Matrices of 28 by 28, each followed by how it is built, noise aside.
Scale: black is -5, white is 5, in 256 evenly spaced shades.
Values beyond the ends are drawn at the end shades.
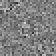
block diagonal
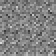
repeating columns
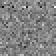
uneven rows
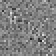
banded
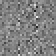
uneven columns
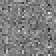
uneven columns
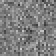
low rank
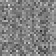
blocks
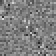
block diagonal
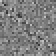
banded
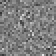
block diagonal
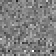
uneven rows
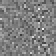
uneven columns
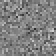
block diagonal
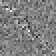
banded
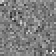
banded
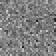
uneven columns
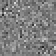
block diagonal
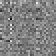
low rank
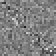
banded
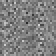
repeating rows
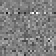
uneven rows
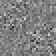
block diagonal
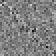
banded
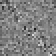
banded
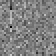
uneven columns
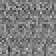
repeating columns
